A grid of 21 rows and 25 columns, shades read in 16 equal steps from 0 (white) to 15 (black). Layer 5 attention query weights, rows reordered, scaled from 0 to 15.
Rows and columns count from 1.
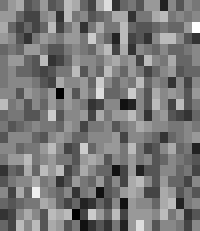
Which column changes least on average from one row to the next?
2
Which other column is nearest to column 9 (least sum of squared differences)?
20
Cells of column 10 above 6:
15
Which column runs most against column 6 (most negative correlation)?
18
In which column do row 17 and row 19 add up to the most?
16
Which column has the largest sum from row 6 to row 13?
24
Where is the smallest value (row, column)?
3, 25
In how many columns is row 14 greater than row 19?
8
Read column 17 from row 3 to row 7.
9 11 12 6 6
